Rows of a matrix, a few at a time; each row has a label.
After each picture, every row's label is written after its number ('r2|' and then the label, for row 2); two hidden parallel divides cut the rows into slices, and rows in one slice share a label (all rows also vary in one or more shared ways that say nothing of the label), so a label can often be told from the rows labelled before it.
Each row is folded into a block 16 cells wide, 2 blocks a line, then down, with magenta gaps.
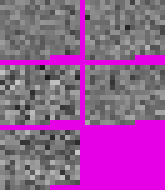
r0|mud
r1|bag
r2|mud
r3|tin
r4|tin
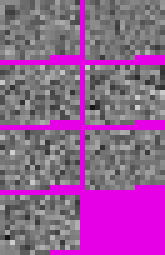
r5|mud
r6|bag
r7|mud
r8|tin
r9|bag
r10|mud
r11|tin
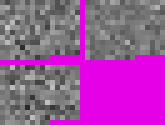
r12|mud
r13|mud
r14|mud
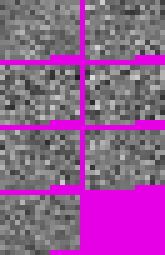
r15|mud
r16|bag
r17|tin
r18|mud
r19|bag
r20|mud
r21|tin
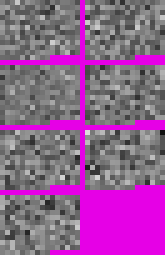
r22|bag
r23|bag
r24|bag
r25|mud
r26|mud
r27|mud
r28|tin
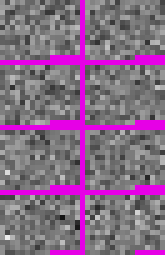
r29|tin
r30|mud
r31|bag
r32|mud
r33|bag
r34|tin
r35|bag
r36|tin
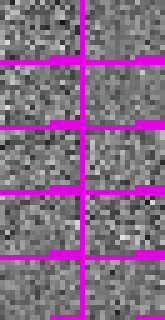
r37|bag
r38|mud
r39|tin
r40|bag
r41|mud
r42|mud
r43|tin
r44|tin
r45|bag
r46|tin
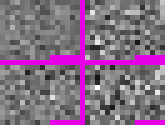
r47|bag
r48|tin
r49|mud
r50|bag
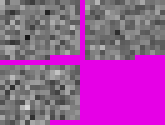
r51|mud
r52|bag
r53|mud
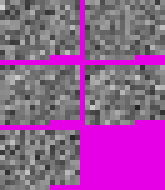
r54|bag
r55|tin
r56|mud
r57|mud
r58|mud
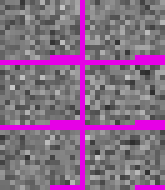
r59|bag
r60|tin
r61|mud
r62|tin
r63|tin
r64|bag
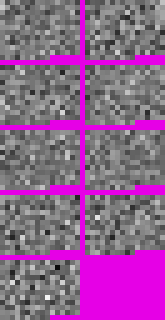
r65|bag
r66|bag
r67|bag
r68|mud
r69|mud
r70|bag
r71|bag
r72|mud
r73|tin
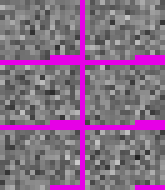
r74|bag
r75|bag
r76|tin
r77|bag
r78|mud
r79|mud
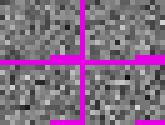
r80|bag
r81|tin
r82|mud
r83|bag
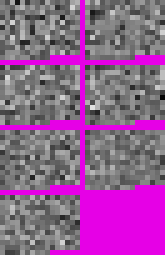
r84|tin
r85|mud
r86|mud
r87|bag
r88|tin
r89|bag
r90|bag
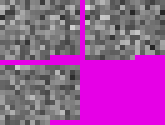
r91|mud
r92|bag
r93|mud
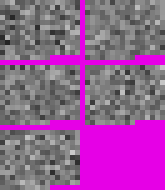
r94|mud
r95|bag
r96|bag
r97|mud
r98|bag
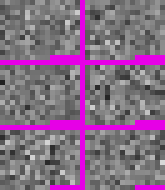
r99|bag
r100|bag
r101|mud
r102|bag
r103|tin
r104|tin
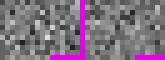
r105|bag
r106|bag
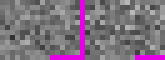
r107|bag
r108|mud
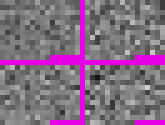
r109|tin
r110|mud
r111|mud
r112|tin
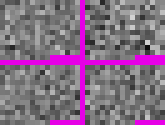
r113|tin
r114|tin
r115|bag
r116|bag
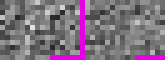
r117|mud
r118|mud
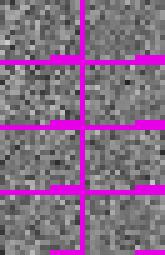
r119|mud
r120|mud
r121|bag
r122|mud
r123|bag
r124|bag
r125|bag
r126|bag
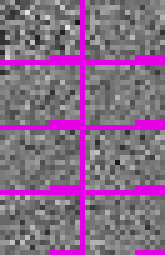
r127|bag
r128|mud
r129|tin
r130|mud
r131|tin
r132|mud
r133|tin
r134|bag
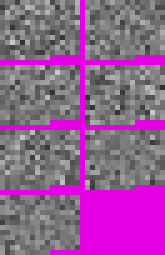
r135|tin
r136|tin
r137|bag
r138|mud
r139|mud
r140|tin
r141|tin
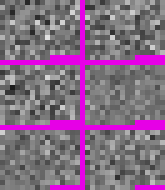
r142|bag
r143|mud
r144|tin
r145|mud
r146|tin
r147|bag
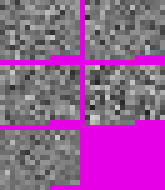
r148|tin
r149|bag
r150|tin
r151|mud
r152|bag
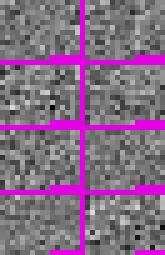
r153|tin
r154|bag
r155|tin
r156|bag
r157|bag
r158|bag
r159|mud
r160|mud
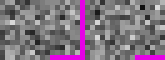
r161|bag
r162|tin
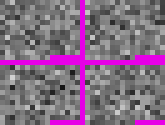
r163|bag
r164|tin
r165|mud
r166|bag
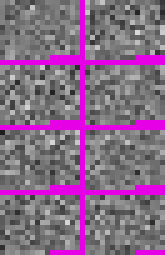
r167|mud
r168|tin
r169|bag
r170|tin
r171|bag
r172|mud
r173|mud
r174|tin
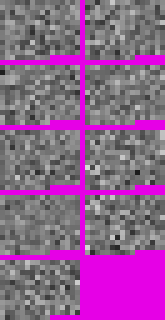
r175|bag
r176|tin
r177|tin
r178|bag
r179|bag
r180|mud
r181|bag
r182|tin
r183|tin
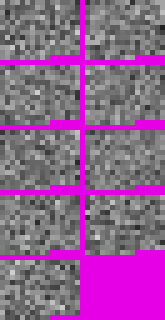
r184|mud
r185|bag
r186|mud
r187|bag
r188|bag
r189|mud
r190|bag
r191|mud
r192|mud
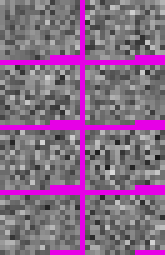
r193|tin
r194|tin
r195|tin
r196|mud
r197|mud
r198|bag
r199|bag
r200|tin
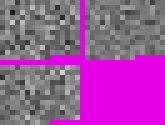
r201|mud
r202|mud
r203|mud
